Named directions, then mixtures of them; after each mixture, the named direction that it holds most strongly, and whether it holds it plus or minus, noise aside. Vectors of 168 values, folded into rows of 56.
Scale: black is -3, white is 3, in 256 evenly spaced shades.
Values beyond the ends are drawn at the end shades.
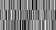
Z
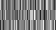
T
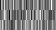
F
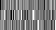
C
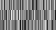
Z, plus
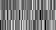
Z, minus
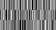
Z, plus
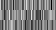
F, minus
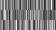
T, plus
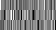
C, minus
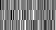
C, plus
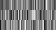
T, plus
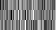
C, plus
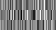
C, minus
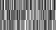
F, plus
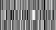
C, plus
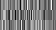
F, plus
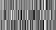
T, minus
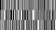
C, plus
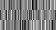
Z, plus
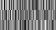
Z, plus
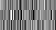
C, minus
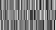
T, minus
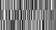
F, plus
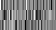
F, minus
